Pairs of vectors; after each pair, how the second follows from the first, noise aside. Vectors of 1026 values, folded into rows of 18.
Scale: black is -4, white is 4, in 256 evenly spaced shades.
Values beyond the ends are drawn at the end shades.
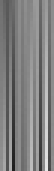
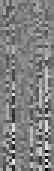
sign-scrambled.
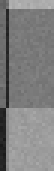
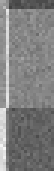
negated.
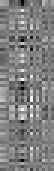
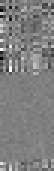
wrapped around, partly zeroed.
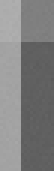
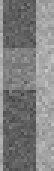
wrapped around.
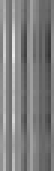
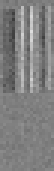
wrapped around, partly zeroed.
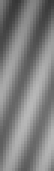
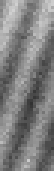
negated.
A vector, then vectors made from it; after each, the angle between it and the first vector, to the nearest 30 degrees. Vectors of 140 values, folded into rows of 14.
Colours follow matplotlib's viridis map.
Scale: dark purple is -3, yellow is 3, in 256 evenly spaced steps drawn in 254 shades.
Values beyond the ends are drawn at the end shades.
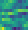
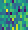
120 degrees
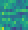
30 degrees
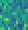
60 degrees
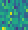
60 degrees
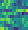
30 degrees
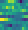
60 degrees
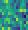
60 degrees
